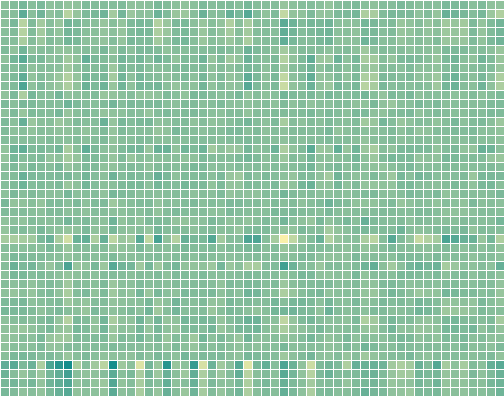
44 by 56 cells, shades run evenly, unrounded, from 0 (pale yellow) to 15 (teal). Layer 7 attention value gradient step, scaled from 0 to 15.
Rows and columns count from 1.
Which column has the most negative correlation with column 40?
9
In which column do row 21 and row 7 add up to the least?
32
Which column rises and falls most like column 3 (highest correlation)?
54
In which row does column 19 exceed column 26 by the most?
41
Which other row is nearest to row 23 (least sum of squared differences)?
16
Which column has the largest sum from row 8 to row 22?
35
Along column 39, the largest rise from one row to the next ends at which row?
42
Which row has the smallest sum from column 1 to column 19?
27
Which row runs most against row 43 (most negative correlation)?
38
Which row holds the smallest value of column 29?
30
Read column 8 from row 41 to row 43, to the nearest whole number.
15 12 11
